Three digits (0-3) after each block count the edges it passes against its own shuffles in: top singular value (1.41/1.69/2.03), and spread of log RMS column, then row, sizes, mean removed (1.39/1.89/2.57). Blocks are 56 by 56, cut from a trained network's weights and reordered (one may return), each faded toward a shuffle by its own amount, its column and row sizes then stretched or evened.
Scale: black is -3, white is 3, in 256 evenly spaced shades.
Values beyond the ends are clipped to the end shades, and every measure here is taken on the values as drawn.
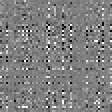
3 3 3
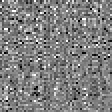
3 1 2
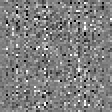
1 3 2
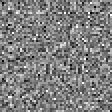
2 0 0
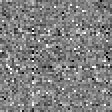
0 0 2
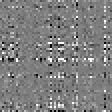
3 3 3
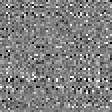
3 2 3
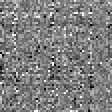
0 3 0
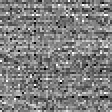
2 1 0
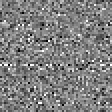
1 0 2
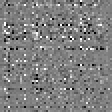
1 2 3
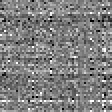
2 3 1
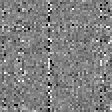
2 2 1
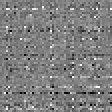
1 2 3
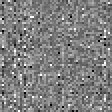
0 3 1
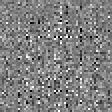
1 3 2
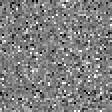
0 1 0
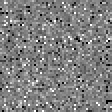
0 0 1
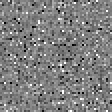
1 1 1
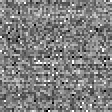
1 1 0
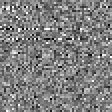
2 0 2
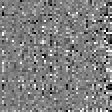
2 3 2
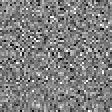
3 0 1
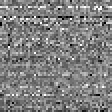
1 0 3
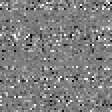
0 0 3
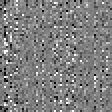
2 3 0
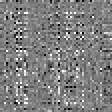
3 3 2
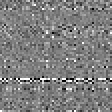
3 1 3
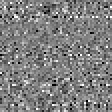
2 0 2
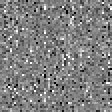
0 2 0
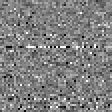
2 0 2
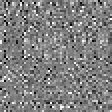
3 1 2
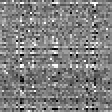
3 3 1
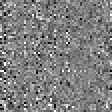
0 3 1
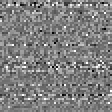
0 0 3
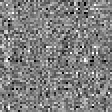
2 1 2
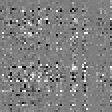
1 3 3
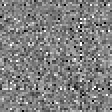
1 0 2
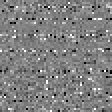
2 0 3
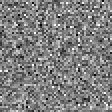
1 0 0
